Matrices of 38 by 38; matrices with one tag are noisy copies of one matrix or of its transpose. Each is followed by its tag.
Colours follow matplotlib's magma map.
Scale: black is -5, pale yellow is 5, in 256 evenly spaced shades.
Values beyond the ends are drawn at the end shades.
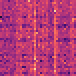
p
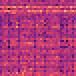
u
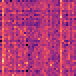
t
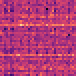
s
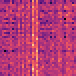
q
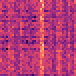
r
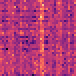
r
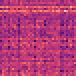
u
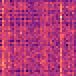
t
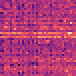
q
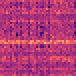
r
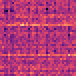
s
